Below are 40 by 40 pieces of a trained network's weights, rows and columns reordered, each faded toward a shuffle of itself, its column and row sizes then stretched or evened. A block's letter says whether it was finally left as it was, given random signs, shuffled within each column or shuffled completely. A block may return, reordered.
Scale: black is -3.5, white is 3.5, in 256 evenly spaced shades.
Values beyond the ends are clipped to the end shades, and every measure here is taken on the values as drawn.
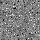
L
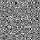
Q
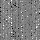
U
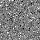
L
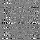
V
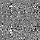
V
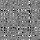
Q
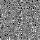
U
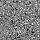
L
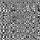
Q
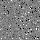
L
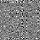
Q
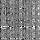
Q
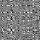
Q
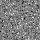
L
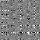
Q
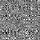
Q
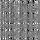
Q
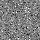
L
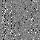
U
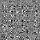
V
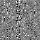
U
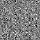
V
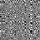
Q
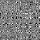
Q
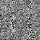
U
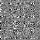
V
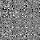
V
